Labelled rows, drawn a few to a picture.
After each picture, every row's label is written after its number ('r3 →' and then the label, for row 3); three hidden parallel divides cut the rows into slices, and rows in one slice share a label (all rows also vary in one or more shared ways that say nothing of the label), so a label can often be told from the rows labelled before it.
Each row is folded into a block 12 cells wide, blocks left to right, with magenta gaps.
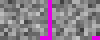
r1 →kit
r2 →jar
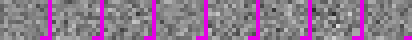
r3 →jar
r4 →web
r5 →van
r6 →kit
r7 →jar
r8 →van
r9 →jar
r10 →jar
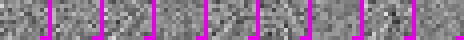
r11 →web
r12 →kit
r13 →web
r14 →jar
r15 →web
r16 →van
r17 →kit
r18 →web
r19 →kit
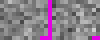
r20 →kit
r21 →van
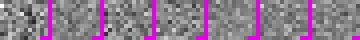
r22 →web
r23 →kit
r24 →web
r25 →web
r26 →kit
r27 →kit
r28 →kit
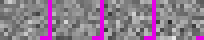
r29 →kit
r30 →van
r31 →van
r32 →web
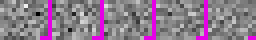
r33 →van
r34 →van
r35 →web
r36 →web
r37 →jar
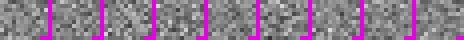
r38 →web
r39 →kit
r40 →van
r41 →kit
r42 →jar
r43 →van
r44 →web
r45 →kit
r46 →web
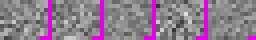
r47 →van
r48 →kit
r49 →jar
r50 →van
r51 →kit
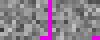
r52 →van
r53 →web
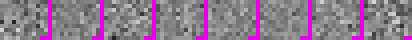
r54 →web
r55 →kit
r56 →van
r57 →jar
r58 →jar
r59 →kit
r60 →kit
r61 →van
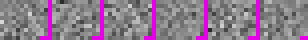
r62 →van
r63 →jar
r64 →van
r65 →kit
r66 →kit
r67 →kit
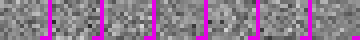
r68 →jar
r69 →web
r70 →kit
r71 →jar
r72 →web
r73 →van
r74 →kit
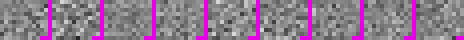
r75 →web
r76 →van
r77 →kit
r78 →kit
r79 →van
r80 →web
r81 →kit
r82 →kit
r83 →jar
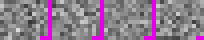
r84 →web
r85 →van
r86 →jar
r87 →van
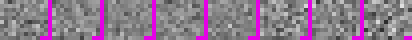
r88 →kit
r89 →van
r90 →jar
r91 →jar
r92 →kit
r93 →van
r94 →jar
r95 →van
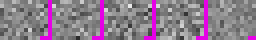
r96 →jar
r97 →kit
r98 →van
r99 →web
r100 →kit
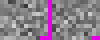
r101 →web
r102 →kit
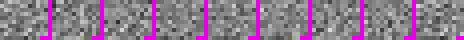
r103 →van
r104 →kit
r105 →web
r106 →van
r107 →van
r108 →kit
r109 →web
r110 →van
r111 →van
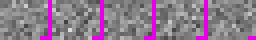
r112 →kit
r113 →web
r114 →jar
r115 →van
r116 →jar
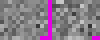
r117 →jar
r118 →jar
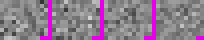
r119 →web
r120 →van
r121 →jar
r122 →jar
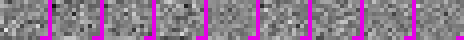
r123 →kit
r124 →jar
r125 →jar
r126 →van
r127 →jar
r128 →kit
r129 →van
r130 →jar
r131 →jar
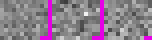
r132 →kit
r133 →web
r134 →web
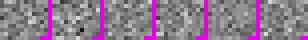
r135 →van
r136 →web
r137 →kit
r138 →van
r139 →jar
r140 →van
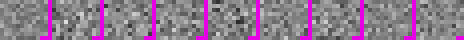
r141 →kit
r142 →van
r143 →kit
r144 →web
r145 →web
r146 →kit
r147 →van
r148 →kit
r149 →jar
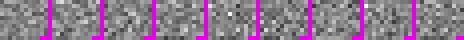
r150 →van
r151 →van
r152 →van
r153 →van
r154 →kit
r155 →van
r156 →web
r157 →jar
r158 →van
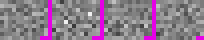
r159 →web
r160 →kit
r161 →jar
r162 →jar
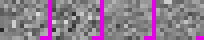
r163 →jar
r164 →van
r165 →kit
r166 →kit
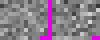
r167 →kit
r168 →web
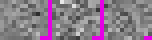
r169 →kit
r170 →van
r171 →kit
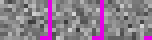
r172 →web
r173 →web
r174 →van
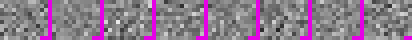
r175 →web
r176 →jar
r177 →van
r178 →web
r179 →kit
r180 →van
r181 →kit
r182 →web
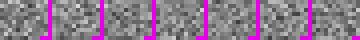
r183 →van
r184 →van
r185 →kit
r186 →web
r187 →jar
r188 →van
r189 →web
